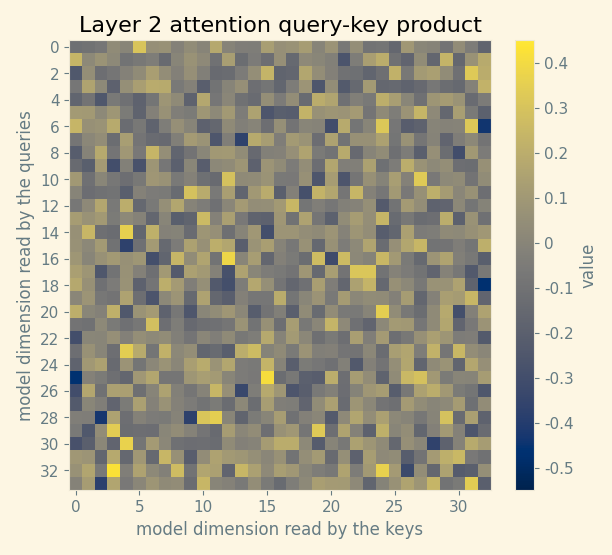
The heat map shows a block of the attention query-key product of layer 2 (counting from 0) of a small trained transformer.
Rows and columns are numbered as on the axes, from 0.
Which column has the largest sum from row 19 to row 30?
15
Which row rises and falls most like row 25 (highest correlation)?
27
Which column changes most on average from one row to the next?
24
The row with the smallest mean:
3
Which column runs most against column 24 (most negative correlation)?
26
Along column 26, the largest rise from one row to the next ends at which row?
33
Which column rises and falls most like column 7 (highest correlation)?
30
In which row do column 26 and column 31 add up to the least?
32
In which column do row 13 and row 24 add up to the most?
10
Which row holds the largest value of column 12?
16
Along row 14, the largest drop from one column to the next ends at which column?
5
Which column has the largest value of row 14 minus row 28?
4
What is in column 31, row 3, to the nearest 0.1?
0
